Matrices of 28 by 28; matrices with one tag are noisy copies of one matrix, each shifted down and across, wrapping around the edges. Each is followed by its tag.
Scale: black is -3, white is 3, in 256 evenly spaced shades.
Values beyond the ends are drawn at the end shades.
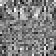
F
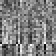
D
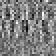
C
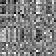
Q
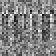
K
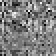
F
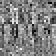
C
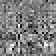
F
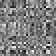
Q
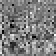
F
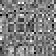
Q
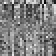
D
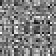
Q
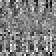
C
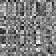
Q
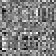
Q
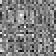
Q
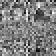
F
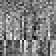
D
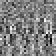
C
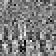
C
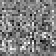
F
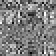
F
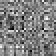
Q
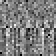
K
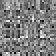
Q
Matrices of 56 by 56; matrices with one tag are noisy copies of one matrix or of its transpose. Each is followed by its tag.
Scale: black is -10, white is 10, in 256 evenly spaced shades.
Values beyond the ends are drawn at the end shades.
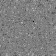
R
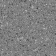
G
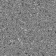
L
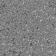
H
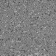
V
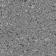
G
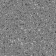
L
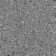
R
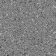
R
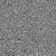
V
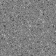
L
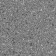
H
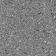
H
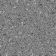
R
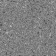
G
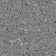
L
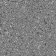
G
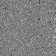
V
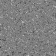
R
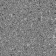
V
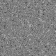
L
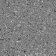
V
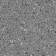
L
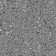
G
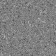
L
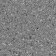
H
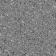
R
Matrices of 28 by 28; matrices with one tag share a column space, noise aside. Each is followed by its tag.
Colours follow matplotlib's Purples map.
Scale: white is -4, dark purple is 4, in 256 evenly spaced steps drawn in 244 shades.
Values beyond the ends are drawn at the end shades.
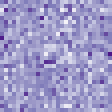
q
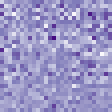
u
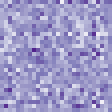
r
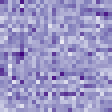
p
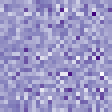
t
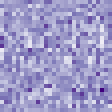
r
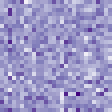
p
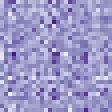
p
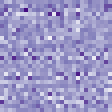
t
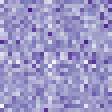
q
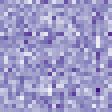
r
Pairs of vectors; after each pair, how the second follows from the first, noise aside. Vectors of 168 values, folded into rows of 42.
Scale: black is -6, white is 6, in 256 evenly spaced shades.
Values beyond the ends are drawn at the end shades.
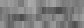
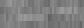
reversed, negated, shrunk.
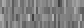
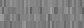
reversed, negated, shrunk.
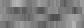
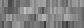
reversed, negated.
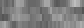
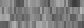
negated.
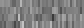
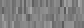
reversed, negated, shrunk.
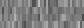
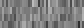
negated.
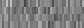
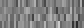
reversed, negated.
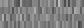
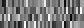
reversed, scaled up.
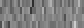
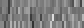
reversed, negated.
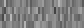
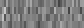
negated.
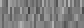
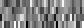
reversed, scaled up.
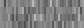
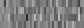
copied.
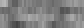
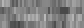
copied.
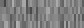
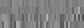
partly zeroed.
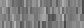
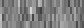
reversed, negated.
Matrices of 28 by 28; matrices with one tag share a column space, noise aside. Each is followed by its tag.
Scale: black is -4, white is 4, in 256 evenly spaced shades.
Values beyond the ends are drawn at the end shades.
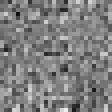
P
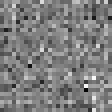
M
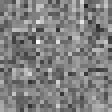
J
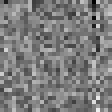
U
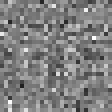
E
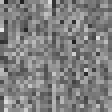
J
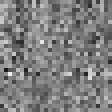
J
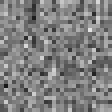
U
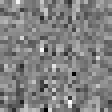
P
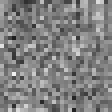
U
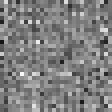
J
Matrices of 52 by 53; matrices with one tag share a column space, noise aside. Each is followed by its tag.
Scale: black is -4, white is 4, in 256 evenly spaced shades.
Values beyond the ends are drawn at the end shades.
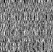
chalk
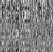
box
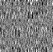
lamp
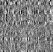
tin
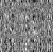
chalk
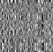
chalk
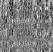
box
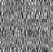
lamp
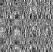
lamp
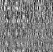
box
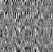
lamp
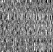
chalk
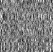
chalk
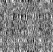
chalk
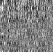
box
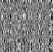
chalk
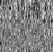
box
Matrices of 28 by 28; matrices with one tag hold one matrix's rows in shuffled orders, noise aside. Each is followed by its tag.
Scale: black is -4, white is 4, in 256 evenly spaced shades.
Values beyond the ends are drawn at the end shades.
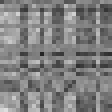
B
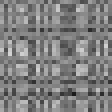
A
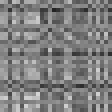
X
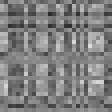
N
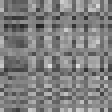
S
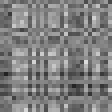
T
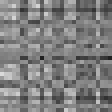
B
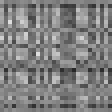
A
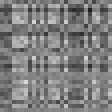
T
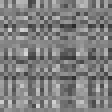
A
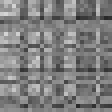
B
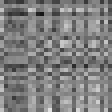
S
